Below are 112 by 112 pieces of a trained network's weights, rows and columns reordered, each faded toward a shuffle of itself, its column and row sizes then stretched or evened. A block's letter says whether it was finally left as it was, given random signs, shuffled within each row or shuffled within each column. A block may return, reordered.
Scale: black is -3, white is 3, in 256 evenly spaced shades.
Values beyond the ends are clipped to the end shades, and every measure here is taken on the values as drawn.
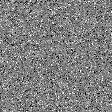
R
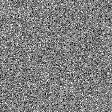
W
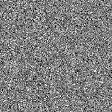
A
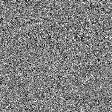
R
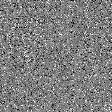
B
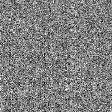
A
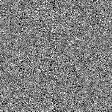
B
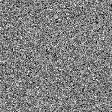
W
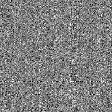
A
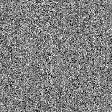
W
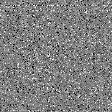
B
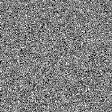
A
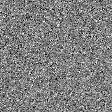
R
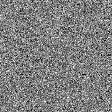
B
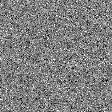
B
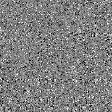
A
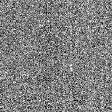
A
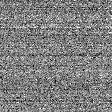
R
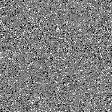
B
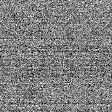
A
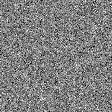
W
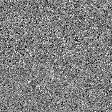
R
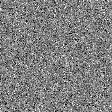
W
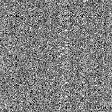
A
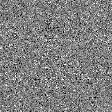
B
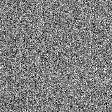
W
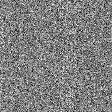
W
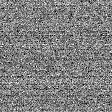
R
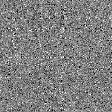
A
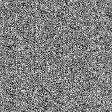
A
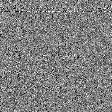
B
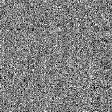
A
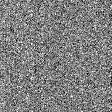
W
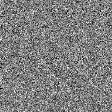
B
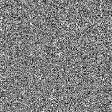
A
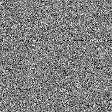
B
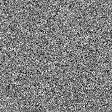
R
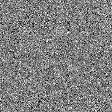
B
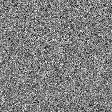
R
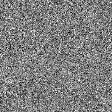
B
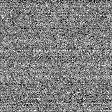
R
